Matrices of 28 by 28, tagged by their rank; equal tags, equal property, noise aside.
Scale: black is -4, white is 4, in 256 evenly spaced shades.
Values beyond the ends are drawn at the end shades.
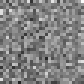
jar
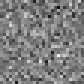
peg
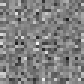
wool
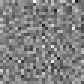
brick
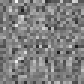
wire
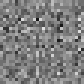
jar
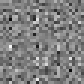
wool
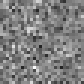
jar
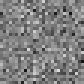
jar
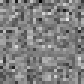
brick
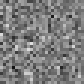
brick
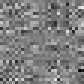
wool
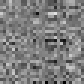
wire
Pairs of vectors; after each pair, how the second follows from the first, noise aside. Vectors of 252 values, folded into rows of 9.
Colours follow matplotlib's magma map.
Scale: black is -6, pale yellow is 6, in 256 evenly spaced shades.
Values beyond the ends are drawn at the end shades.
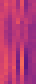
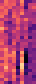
scaled up.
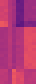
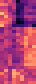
scaled up.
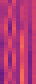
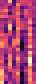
negated, scaled up.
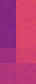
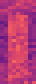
wrapped around.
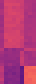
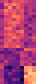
scaled up.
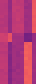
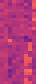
partly zeroed.
